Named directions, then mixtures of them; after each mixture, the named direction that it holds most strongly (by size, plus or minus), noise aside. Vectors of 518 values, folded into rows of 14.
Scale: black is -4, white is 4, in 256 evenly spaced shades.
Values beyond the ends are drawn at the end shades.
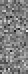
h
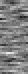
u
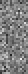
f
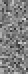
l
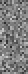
f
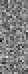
h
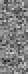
l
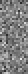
f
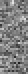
l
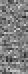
h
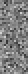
l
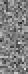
l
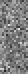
h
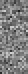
h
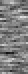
u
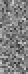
l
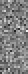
h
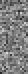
f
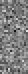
h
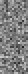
l
